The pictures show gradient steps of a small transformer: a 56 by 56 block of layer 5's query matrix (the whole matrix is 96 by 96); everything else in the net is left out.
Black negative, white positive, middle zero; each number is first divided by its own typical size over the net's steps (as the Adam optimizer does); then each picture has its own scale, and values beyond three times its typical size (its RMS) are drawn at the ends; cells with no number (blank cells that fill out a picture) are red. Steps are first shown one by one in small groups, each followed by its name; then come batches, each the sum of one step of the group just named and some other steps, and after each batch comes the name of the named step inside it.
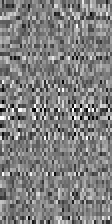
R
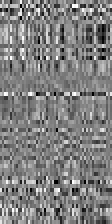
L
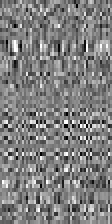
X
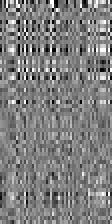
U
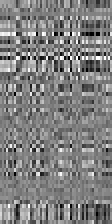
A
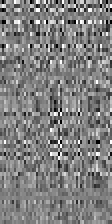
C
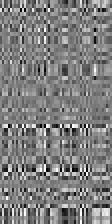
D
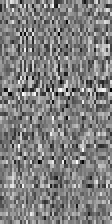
U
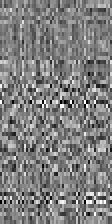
D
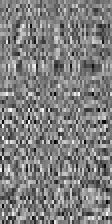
L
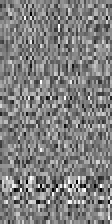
X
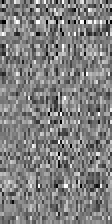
C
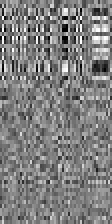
U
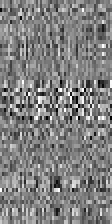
L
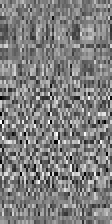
D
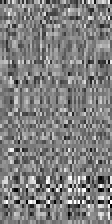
X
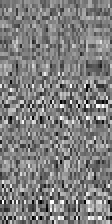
X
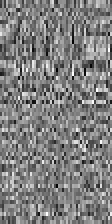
U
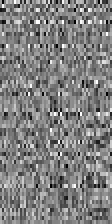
C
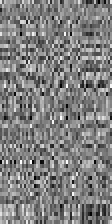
A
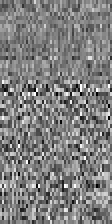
R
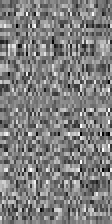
X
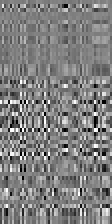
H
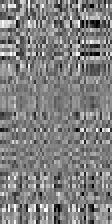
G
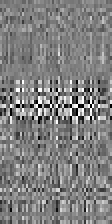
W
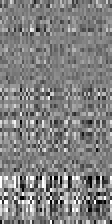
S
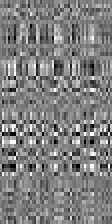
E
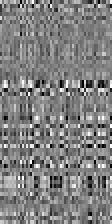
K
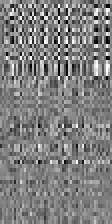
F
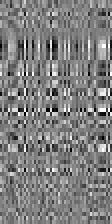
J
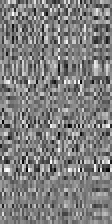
F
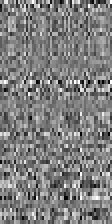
K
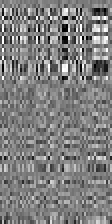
H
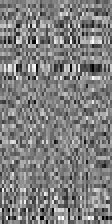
E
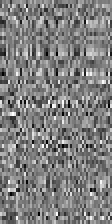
H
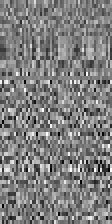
J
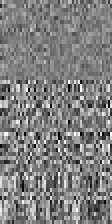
S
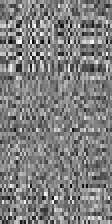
F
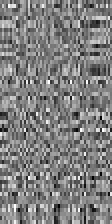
G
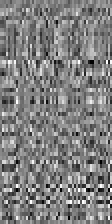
E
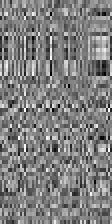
J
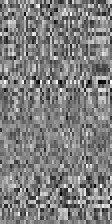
K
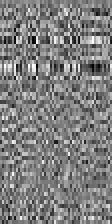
E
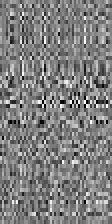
F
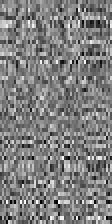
G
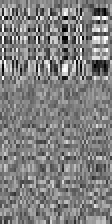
G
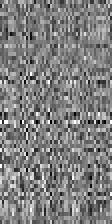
S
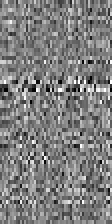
H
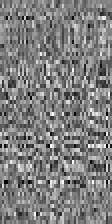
J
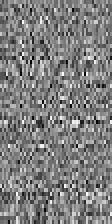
F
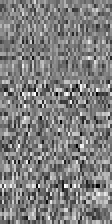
F
